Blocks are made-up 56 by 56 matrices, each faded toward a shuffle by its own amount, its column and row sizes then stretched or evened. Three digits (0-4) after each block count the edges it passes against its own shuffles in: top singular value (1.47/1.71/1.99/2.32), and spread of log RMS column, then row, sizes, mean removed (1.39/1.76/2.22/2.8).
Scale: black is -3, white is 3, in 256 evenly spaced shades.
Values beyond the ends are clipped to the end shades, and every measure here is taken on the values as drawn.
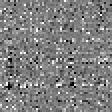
2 2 3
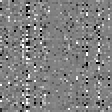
3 4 0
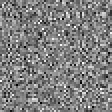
3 0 0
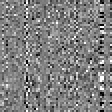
4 4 0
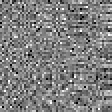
4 0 0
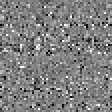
2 0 3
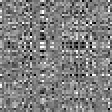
4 4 3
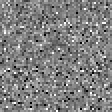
0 0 0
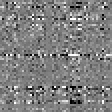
3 3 4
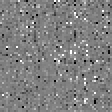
0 2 1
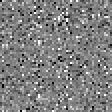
0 2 0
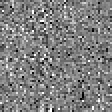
1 3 0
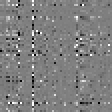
4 4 3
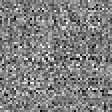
3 0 3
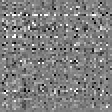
2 3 4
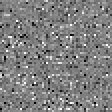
0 1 2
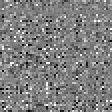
0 2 4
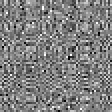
4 0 0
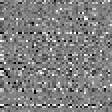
4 1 4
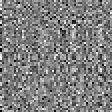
4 2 0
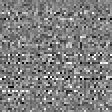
2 1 4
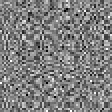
4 1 0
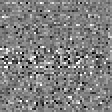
2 1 4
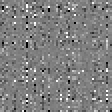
1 4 2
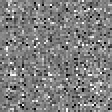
1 3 1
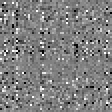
0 3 3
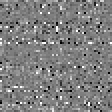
1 2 3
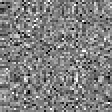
3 2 0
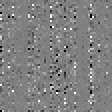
1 4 1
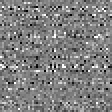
2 0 4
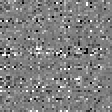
2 2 4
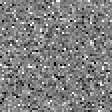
0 0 0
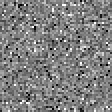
0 0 1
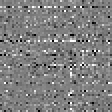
2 2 4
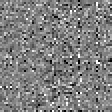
1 3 1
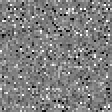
0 1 1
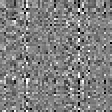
4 4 1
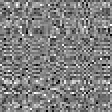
4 1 1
